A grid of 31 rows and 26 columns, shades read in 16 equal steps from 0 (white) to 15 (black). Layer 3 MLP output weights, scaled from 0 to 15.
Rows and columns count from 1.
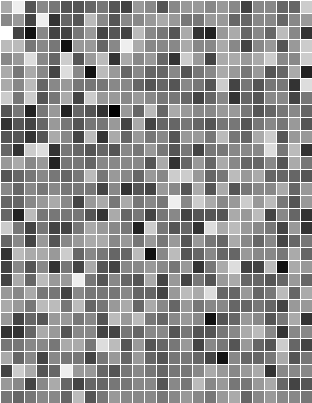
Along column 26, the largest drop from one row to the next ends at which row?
7
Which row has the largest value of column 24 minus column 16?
21
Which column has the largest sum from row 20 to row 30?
14
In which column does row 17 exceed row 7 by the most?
26
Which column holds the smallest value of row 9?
13
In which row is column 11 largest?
15
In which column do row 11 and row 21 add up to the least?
23
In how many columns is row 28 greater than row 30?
13
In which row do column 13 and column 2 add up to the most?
17
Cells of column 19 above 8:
6
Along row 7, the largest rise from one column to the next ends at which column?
20
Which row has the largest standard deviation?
3
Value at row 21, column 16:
6
